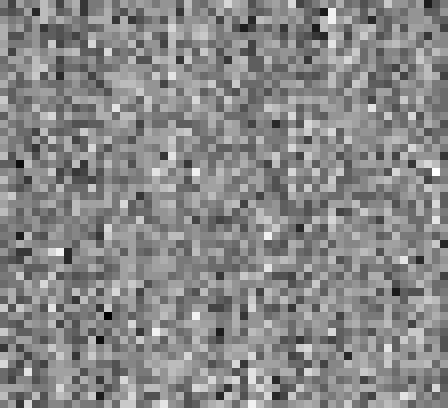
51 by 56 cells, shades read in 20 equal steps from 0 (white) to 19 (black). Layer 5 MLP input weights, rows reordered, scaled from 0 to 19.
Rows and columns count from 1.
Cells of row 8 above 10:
15
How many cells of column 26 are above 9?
16
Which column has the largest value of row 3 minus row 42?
32
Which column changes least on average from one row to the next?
45
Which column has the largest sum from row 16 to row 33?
3
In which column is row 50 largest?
13
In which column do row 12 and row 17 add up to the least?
24
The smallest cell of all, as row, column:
22, 55
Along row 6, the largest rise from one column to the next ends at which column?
8
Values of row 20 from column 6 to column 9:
8 5 10 11
